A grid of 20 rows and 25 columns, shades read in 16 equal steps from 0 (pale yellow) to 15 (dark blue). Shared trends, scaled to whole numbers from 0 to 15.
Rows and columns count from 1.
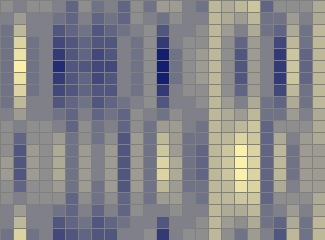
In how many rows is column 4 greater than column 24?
5
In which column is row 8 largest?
13
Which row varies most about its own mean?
6
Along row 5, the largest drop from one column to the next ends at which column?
23
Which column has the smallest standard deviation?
17
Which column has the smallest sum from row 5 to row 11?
2
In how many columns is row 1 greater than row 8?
8
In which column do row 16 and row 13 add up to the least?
19
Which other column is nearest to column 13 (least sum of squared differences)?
22
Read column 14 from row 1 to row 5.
6 7 8 8 9
